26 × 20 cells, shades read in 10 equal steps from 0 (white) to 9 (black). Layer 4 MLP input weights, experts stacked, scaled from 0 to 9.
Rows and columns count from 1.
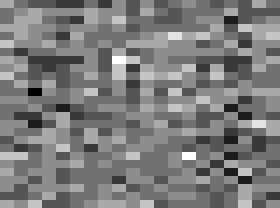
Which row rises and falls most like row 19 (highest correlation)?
15
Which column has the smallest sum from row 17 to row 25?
4
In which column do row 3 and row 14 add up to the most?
17
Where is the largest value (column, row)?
3, 12
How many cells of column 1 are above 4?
11
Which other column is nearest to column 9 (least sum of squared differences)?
7
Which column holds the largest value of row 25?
20
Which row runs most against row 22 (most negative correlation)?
13
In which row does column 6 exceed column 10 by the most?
8
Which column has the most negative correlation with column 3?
19
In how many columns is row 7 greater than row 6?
10
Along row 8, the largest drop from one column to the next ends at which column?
9
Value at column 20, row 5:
2
